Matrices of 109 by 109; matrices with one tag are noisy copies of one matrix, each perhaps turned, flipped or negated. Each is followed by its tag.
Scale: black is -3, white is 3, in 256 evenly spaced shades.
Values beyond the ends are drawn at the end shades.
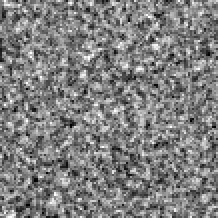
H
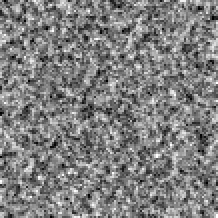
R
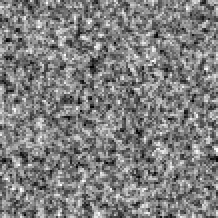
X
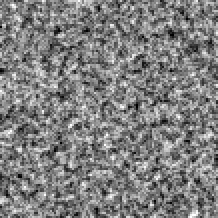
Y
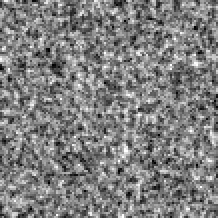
X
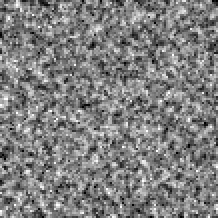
R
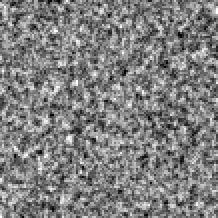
H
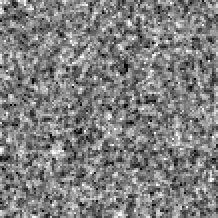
X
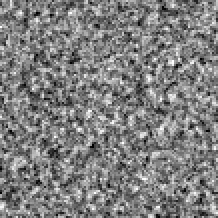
H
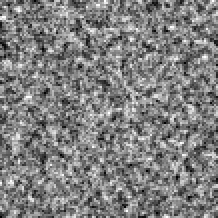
R
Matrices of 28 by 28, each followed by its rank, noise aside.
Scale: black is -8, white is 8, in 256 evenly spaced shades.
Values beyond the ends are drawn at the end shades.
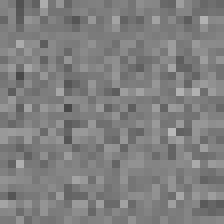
four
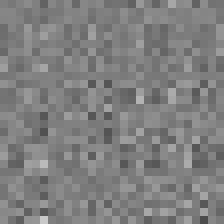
four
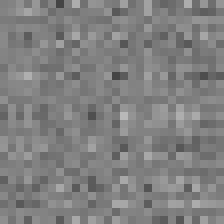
three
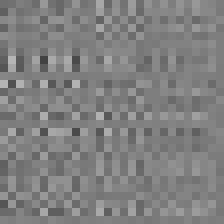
two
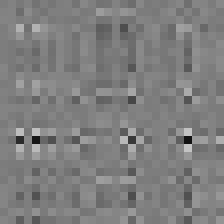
two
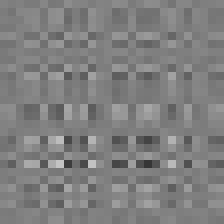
one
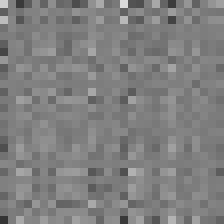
two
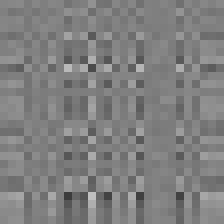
one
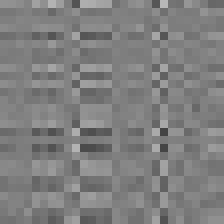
one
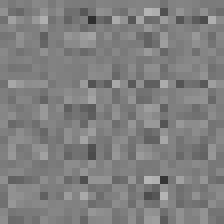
two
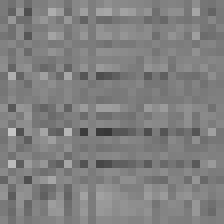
two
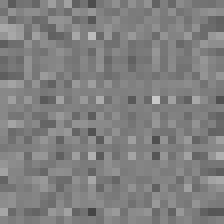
three
